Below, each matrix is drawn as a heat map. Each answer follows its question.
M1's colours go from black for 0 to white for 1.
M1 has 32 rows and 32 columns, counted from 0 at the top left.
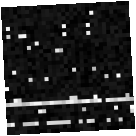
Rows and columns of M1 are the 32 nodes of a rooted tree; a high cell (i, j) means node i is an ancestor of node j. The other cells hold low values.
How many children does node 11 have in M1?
2
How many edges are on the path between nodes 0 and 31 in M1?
6
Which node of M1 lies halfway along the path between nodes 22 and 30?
16
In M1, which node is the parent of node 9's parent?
24
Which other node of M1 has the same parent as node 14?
13
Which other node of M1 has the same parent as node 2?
17
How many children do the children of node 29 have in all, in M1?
8
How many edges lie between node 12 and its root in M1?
2
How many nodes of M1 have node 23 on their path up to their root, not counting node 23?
6
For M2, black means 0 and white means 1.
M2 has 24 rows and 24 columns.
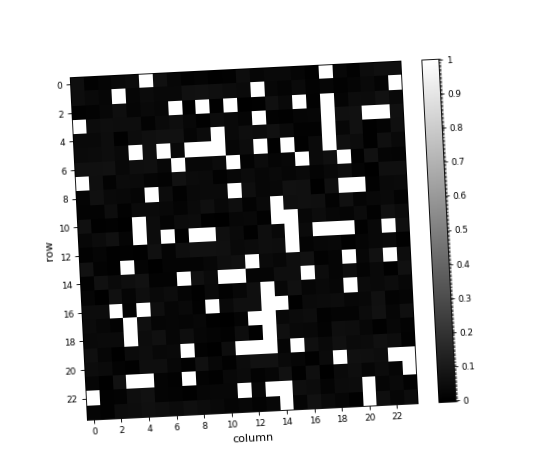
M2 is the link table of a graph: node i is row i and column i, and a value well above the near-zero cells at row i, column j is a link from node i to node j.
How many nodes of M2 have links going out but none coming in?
1
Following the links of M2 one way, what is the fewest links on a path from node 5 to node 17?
3
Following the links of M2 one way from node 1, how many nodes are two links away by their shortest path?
8
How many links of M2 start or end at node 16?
8
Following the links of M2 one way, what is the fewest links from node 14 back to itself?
2
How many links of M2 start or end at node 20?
6
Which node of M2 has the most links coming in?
node 13
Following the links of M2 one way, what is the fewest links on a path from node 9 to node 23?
5
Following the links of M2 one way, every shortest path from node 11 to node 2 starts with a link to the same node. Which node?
node 6
